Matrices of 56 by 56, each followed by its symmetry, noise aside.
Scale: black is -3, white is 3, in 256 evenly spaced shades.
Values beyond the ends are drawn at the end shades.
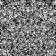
mirrored left to right.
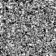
antisymmetric.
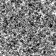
symmetric across the other diagonal.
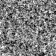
no symmetry.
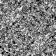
symmetric across the other diagonal.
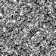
symmetric.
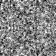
mirrored top to bottom.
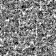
same after a half turn.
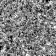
symmetric.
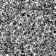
symmetric.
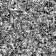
antisymmetric.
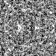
mirrored top to bottom.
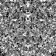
mirrored left to right.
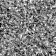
antisymmetric.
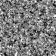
symmetric.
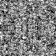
mirrored top to bottom.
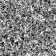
no symmetry.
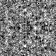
mirrored top to bottom.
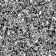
same after a half turn.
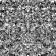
mirrored left to right.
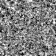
antisymmetric.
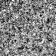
symmetric.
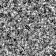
symmetric.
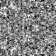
mirrored top to bottom.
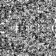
mirrored top to bottom.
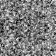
mirrored top to bottom.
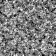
symmetric across the other diagonal.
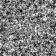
same after a half turn.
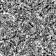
symmetric across the other diagonal.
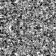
mirrored top to bottom.
